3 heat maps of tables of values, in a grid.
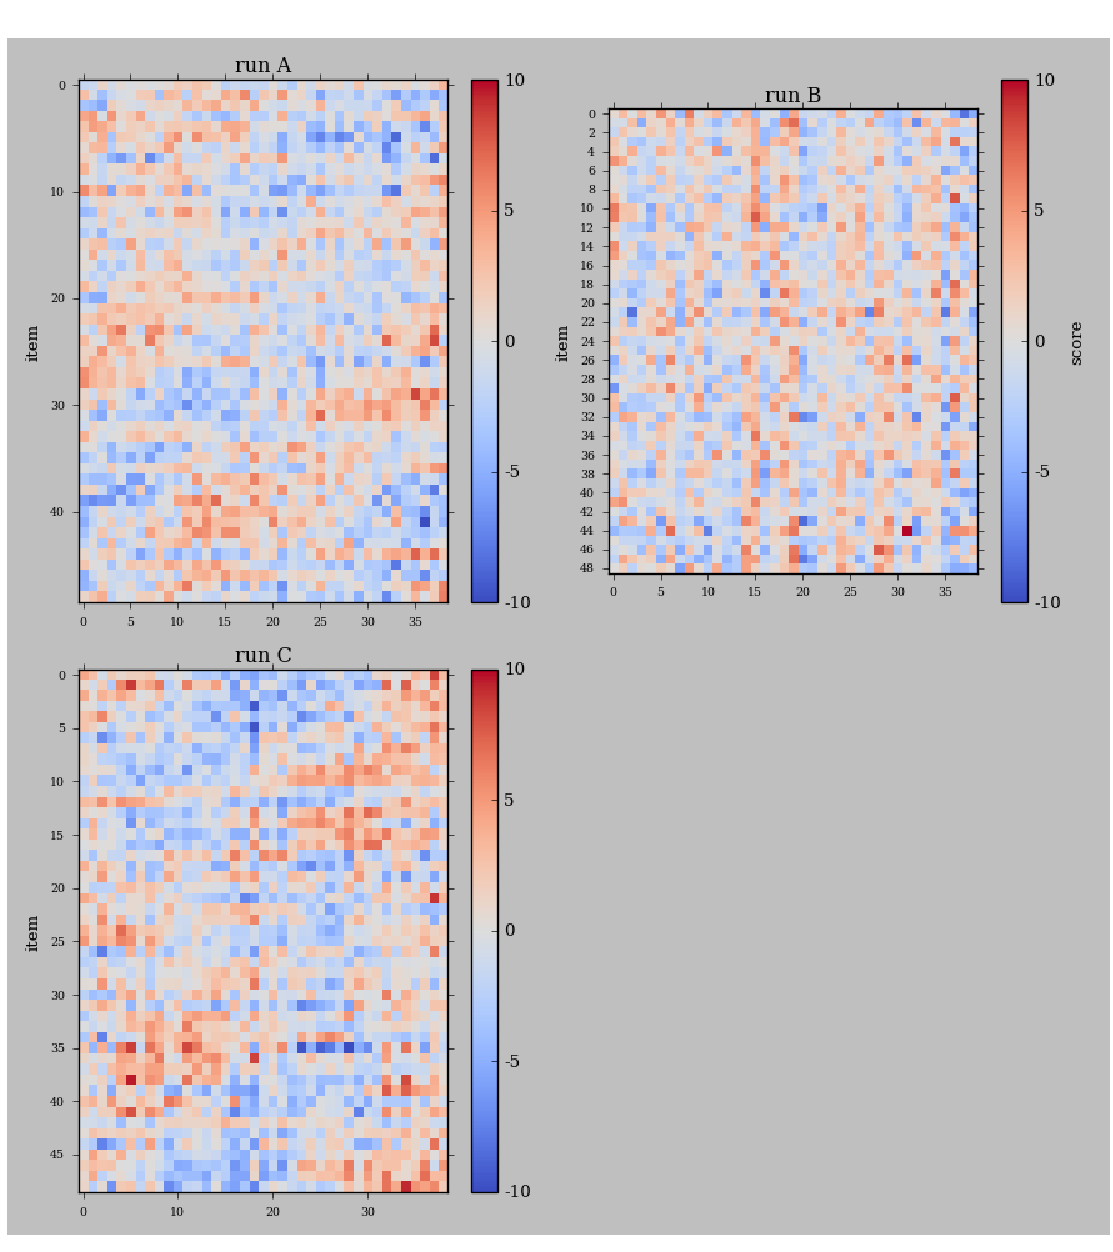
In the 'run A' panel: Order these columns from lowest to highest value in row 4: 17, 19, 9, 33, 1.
33, 19, 9, 17, 1
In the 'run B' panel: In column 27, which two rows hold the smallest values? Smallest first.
21, 38
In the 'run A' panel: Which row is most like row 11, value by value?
32
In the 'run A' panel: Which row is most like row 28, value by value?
27
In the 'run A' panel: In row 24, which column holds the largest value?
37
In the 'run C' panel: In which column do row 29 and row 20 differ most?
2
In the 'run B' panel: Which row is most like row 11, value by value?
10
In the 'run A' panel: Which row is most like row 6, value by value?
48
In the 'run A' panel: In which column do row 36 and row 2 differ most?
38
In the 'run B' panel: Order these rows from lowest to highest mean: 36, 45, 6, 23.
45, 6, 36, 23
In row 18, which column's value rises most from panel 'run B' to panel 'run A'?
11
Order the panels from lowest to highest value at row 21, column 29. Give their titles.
run C, run A, run B
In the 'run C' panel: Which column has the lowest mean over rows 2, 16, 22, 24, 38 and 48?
26
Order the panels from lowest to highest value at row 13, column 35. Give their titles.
run B, run A, run C
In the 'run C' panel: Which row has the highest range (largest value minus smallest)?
35
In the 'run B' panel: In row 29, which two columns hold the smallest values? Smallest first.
0, 10
